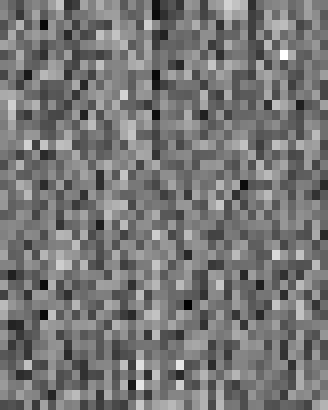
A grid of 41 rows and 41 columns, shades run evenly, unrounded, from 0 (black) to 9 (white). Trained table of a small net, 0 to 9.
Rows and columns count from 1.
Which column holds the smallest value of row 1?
20
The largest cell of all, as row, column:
6, 36
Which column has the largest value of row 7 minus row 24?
27
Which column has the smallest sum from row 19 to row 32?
41
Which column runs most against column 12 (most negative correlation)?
7
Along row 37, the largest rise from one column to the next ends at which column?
18
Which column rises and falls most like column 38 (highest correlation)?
1
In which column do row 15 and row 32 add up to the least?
33
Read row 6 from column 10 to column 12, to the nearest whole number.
2 3 3
